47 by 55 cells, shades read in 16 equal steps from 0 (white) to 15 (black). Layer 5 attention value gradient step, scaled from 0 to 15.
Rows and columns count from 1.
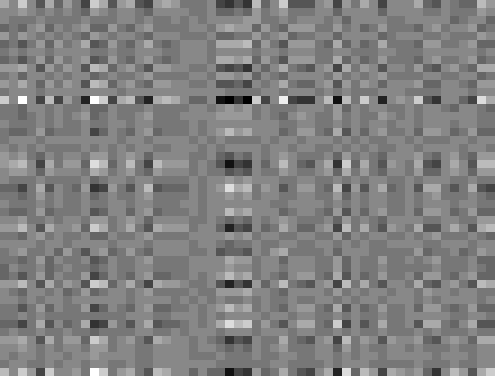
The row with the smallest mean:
47
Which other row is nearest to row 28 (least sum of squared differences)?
20
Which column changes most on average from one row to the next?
26
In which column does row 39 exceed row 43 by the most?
11
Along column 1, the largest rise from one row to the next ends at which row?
14
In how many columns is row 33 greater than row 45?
28
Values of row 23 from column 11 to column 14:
9 8 7 7
